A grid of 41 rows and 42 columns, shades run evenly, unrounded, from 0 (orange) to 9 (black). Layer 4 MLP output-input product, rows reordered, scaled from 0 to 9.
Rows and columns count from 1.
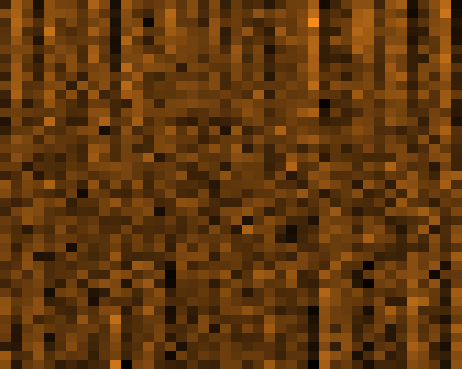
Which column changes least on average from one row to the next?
2
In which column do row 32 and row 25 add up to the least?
40
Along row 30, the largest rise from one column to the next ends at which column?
41
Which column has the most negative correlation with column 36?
25
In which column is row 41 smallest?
11
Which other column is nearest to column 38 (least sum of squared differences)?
42
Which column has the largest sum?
8
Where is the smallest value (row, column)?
3, 29
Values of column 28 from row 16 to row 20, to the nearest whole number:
4 7 5 6 6
